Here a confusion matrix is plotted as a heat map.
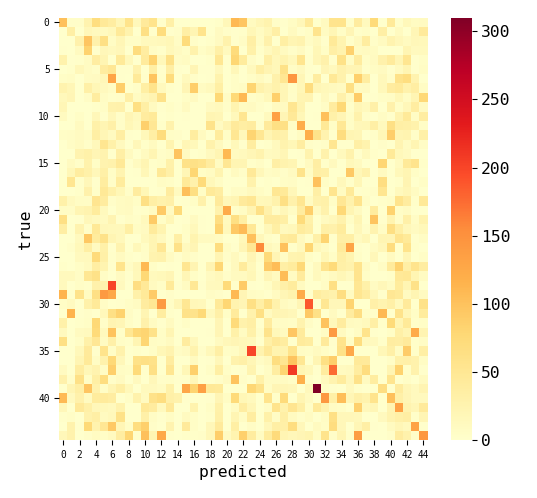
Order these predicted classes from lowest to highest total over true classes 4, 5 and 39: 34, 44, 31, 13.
44, 34, 13, 31
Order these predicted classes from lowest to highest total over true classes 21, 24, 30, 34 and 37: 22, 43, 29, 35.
43, 22, 29, 35
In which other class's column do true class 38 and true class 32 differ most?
29
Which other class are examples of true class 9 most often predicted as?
34
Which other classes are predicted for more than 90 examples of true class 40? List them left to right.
0, 32, 34
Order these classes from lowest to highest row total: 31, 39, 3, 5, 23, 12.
5, 3, 23, 12, 31, 39
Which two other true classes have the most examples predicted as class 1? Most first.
31, 17
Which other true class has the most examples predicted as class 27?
24
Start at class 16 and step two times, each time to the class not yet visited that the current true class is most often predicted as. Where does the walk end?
23
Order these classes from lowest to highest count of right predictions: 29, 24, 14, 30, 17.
17, 14, 29, 24, 30
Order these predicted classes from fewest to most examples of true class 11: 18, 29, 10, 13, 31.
31, 13, 18, 10, 29
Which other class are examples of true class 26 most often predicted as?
10
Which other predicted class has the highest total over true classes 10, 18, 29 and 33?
6
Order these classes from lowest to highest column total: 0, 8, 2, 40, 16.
8, 2, 0, 16, 40
